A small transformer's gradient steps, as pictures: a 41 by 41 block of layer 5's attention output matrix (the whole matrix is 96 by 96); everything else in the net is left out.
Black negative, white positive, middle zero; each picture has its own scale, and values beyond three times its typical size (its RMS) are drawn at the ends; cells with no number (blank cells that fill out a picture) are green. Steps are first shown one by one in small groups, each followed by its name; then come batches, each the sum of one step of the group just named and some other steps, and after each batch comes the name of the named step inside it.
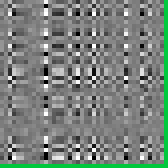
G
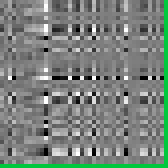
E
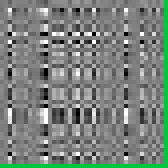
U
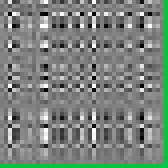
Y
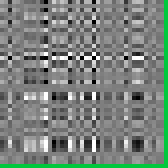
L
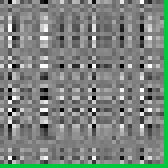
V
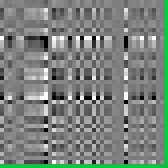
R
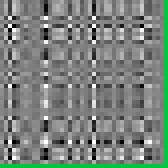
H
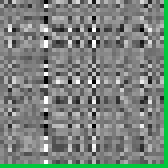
V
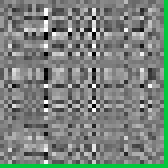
G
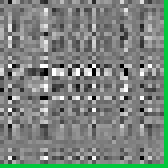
V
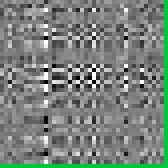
E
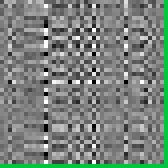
G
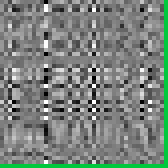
V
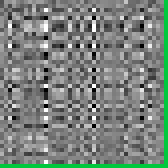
Y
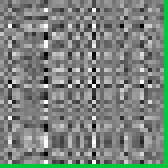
H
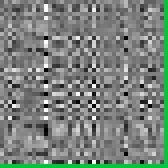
E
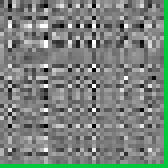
V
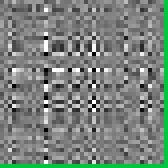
G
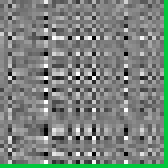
G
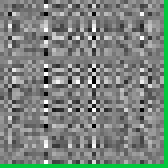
Y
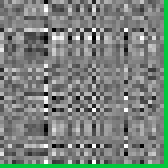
R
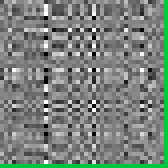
G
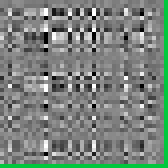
R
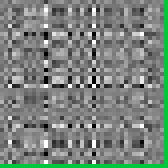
H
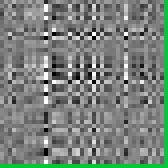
E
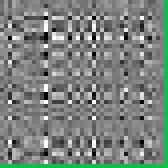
H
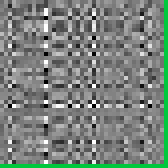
G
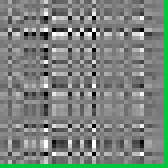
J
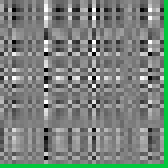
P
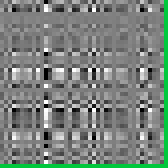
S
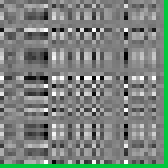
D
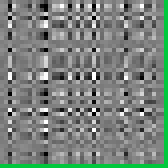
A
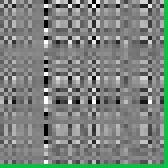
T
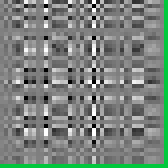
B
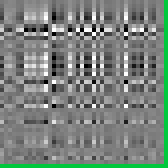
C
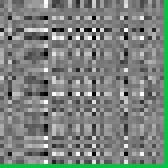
D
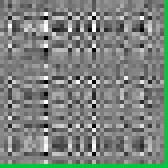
J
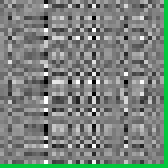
T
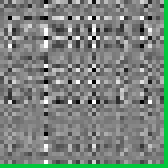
T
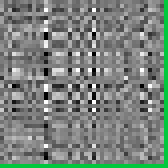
J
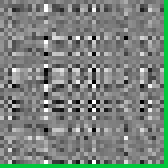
S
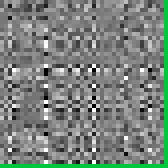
S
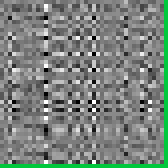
S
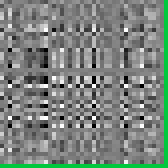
D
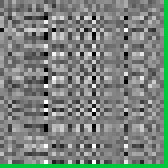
D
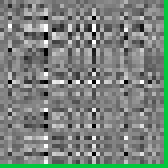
A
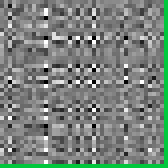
A
